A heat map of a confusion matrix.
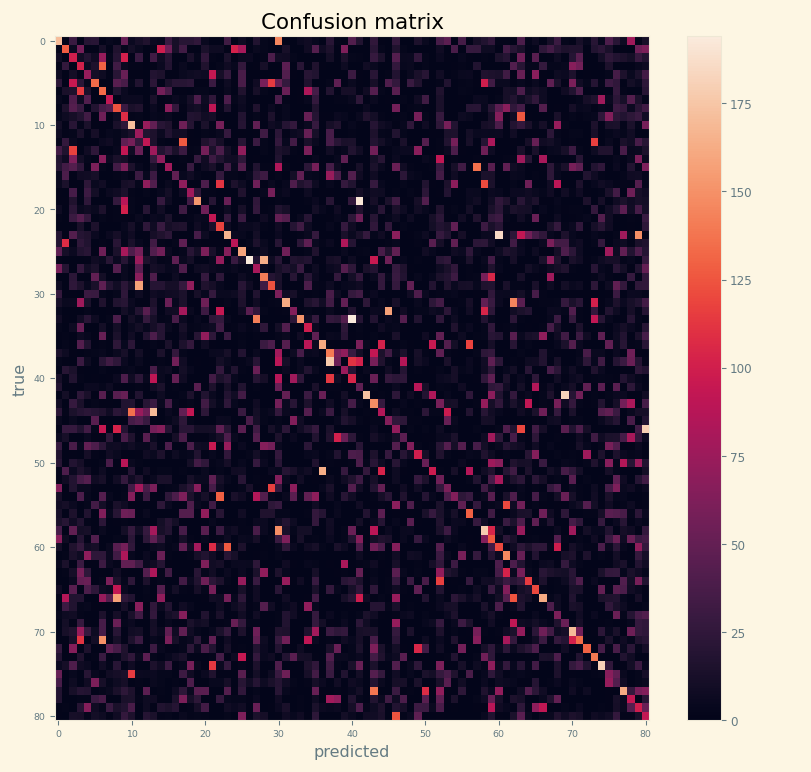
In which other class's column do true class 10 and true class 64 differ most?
52
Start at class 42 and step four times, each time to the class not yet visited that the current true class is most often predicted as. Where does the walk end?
27
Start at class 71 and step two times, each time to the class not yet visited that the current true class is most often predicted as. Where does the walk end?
3
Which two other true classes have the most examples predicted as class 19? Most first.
60, 53
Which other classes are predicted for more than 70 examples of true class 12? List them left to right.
17, 59, 73
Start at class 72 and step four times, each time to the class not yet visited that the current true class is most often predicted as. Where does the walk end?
21
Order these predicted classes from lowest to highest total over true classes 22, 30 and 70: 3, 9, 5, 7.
7, 9, 5, 3
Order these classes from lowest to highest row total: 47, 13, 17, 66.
47, 17, 13, 66
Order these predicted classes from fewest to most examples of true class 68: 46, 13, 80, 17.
46, 13, 80, 17
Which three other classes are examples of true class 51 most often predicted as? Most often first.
36, 44, 56
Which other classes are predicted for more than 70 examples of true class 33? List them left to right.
27, 40, 73
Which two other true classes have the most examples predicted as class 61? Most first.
55, 63
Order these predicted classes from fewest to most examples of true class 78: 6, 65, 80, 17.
65, 80, 6, 17
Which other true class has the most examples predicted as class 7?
64
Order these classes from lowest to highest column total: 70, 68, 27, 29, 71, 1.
29, 1, 71, 68, 70, 27
